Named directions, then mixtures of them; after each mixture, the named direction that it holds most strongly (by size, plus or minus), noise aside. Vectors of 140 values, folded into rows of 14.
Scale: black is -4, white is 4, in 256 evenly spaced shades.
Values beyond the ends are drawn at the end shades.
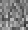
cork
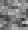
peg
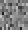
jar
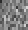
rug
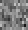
peg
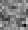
peg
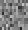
jar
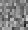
cork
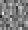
jar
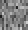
jar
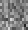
cork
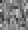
cork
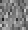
cork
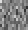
rug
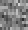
peg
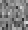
cork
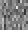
rug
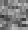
peg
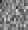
rug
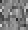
cork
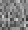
cork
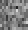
peg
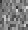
rug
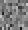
jar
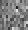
rug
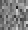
rug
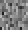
jar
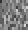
rug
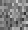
peg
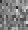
rug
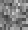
peg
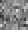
peg
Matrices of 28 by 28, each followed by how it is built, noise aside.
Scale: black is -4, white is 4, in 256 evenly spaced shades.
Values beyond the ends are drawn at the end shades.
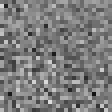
lower triangular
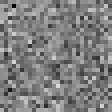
blocks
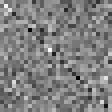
diagonal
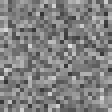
noise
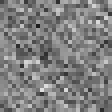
Toeplitz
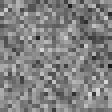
Toeplitz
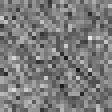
Toeplitz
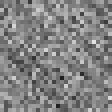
Toeplitz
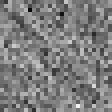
Toeplitz
